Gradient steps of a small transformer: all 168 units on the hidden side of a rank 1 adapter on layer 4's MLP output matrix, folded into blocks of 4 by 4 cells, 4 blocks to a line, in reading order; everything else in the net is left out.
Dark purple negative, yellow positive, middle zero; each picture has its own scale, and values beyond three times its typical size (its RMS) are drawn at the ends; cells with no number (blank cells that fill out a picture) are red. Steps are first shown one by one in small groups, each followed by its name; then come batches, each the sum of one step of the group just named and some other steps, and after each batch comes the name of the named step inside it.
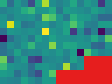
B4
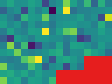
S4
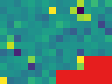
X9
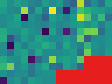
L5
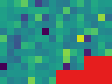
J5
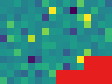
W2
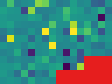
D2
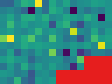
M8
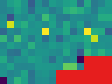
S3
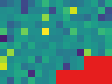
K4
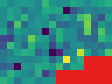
W2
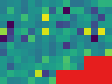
K4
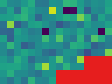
L5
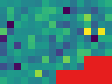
W2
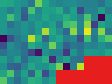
D2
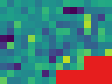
W2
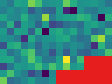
M8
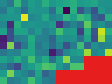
K4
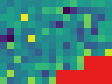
W2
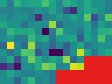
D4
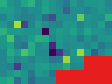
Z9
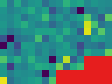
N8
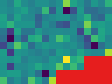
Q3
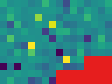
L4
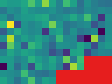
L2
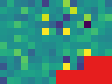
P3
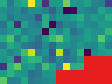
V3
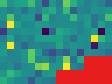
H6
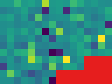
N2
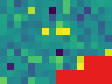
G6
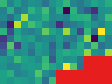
P3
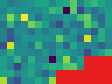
N8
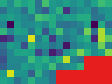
N2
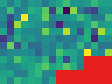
P3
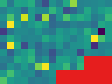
H6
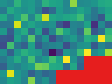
N2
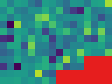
L4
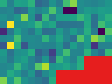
H6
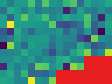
L2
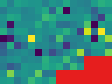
D4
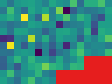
D4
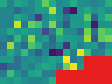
D4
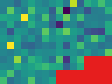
G6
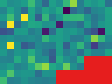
H6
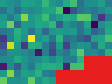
L2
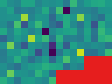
Z9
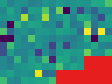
N8
